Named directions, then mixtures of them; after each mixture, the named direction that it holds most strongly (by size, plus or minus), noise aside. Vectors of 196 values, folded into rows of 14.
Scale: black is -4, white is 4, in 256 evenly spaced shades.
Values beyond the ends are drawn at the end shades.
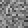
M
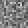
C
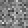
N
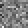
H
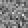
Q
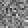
M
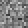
M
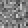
C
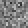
C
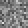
N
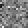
H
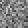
M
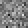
Q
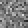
M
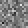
N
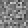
C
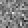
Q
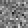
Q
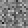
N
